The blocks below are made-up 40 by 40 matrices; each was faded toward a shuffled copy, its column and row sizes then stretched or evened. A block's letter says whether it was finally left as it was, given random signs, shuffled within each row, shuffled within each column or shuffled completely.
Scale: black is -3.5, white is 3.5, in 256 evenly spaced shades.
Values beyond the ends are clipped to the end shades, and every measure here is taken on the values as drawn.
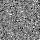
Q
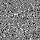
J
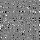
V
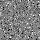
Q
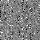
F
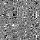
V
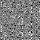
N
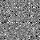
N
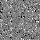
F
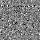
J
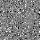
N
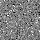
Q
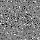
J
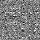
V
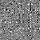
V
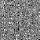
V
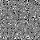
N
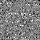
J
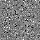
F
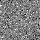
Q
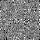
N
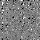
N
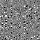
V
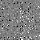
N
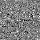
J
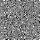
N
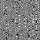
N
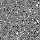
F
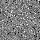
Q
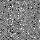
F
